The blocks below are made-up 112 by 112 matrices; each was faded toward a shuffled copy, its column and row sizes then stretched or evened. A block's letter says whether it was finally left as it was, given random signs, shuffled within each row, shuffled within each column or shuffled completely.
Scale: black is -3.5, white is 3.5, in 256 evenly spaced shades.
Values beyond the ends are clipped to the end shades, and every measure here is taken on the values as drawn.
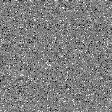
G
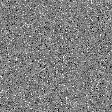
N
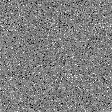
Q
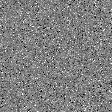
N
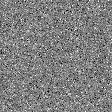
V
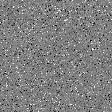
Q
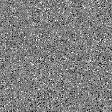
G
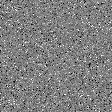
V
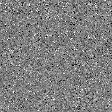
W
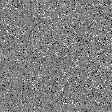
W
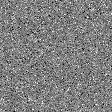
V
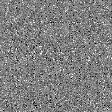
G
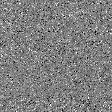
Q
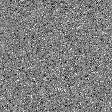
V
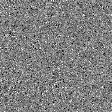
G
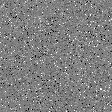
V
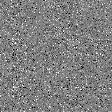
W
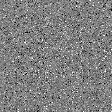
G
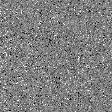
W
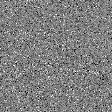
Q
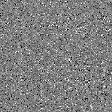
G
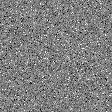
V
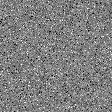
V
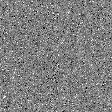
N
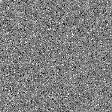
N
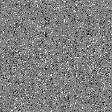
W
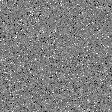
V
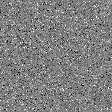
Q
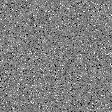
Q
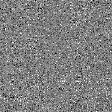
G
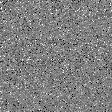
Q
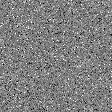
V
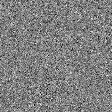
N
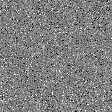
Q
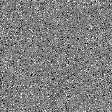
W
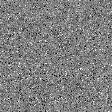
W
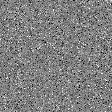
N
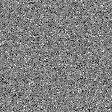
Q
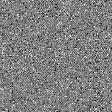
G
